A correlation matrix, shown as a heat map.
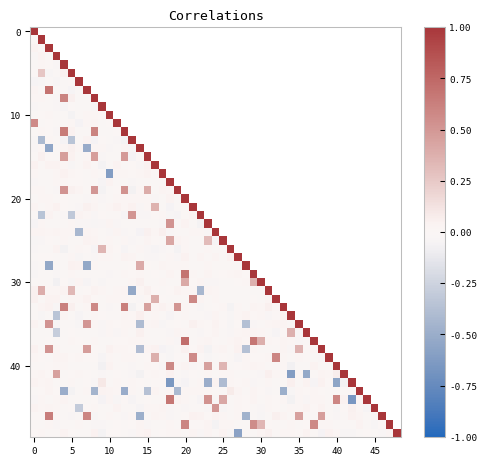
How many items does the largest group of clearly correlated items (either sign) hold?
7
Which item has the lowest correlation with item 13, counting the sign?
31
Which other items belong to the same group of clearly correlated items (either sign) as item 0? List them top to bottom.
11
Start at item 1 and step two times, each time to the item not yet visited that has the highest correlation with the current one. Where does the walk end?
5
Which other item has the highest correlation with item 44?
18
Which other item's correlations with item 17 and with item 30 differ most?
10
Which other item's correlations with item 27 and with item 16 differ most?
48
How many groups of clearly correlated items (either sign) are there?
12
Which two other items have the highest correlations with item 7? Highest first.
2, 46
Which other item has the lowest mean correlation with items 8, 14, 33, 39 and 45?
43
